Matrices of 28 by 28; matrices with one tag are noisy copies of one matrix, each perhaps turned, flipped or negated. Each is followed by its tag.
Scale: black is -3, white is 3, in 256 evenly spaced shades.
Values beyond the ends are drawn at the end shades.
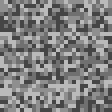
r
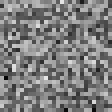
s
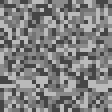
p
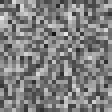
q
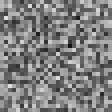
q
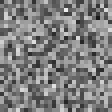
p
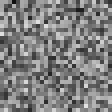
q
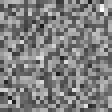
p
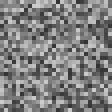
s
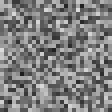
q
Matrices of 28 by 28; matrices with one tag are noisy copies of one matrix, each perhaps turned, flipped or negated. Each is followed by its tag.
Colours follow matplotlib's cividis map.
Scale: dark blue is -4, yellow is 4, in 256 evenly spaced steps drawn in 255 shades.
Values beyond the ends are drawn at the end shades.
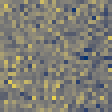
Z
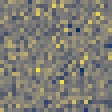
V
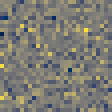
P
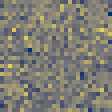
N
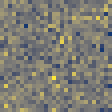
V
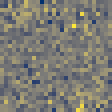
N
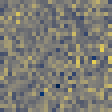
V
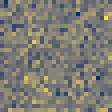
P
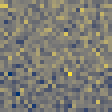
Z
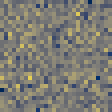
P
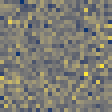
N
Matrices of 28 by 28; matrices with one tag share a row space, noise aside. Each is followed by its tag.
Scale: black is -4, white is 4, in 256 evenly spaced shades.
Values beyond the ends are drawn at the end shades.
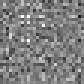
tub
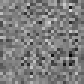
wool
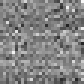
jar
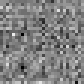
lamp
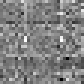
jar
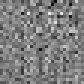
wool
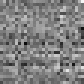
jar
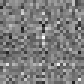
lamp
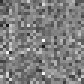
tub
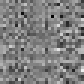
jar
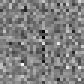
lamp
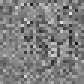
wool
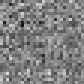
tub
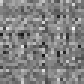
lamp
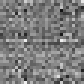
jar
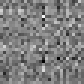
lamp
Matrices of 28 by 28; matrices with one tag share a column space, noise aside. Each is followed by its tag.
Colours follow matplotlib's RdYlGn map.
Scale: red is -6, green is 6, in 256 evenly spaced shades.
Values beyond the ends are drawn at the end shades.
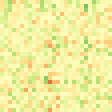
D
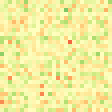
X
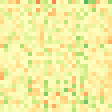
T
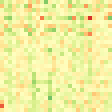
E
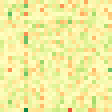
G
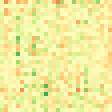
T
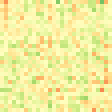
D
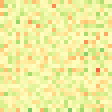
G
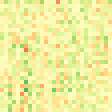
T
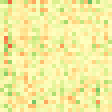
T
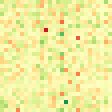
G
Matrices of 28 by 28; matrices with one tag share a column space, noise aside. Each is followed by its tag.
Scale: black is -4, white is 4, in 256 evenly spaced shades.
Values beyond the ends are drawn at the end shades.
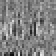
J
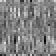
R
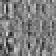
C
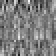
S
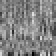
J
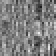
C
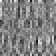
R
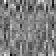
S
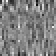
S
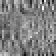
S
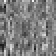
C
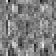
C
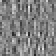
C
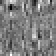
S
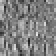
C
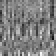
J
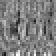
J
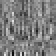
J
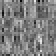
R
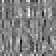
R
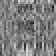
C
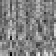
J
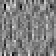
S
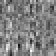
C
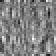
R
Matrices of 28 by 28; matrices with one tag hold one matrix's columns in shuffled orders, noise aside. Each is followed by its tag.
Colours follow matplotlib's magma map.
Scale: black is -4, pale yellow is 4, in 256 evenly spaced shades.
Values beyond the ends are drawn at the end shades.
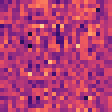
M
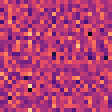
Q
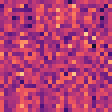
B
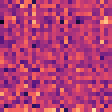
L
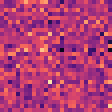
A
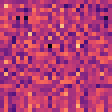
B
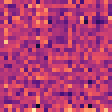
L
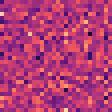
Q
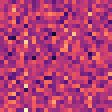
Q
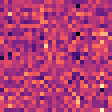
Q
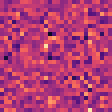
Q
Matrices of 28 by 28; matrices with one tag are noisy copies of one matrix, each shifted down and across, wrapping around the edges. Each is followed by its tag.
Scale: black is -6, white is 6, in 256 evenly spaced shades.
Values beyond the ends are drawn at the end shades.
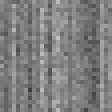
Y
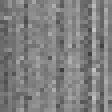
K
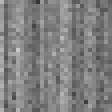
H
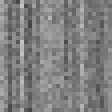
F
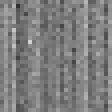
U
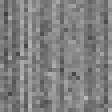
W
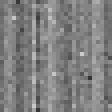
H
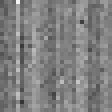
H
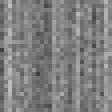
Y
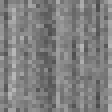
Y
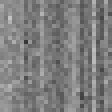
F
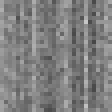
F
